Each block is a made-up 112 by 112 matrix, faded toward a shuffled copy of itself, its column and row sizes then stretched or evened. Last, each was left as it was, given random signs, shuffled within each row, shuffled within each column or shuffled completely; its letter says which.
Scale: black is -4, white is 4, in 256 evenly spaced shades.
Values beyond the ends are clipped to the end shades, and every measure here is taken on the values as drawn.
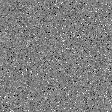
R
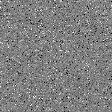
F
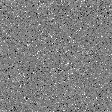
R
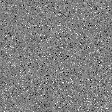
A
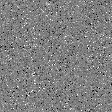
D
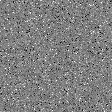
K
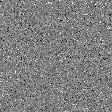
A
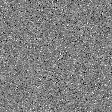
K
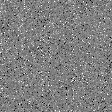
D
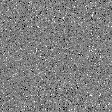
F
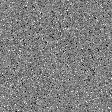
K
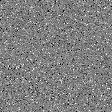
R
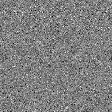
F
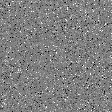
D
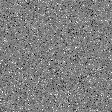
K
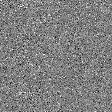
A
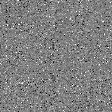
F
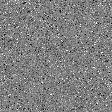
R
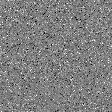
R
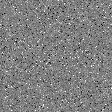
K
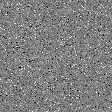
K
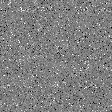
R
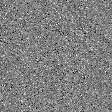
D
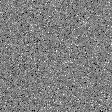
K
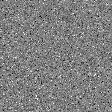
K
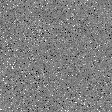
K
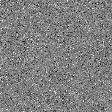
A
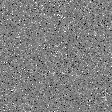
K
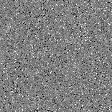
K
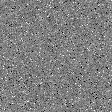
K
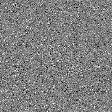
F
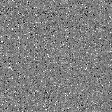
F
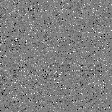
F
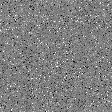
R
